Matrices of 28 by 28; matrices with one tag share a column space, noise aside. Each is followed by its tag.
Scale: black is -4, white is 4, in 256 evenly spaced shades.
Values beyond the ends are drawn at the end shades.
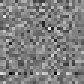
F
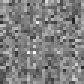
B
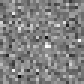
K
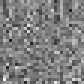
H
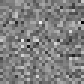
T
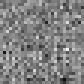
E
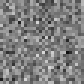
B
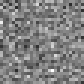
K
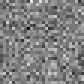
F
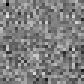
E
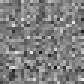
B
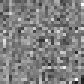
H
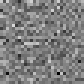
F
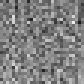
B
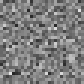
F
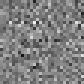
T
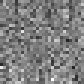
H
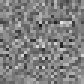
T
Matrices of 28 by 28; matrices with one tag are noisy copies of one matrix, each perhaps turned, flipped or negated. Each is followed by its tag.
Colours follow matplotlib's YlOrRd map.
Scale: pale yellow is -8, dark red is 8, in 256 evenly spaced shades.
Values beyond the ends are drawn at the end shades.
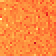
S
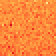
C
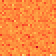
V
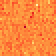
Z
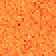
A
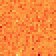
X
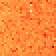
C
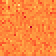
Z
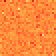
V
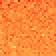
S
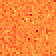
A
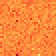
X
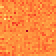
Z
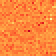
Z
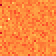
V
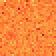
V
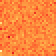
V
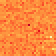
Z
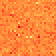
A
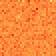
V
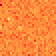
V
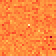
Z
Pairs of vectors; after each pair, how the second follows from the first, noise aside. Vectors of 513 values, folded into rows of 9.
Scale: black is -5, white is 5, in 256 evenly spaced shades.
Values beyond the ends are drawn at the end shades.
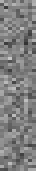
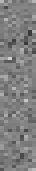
partly zeroed.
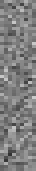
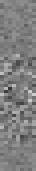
reversed, partly zeroed.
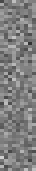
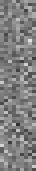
wrapped around.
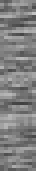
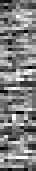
wrapped around, negated, scaled up.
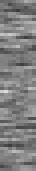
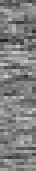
wrapped around.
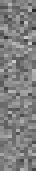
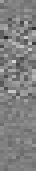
partly zeroed.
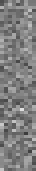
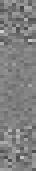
wrapped around, partly zeroed.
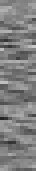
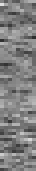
wrapped around.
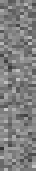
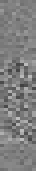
wrapped around, partly zeroed.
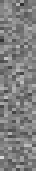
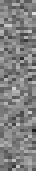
reversed.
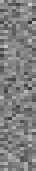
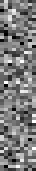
reversed, negated, scaled up.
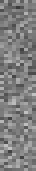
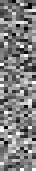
wrapped around, negated, scaled up.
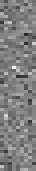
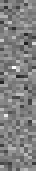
copied.
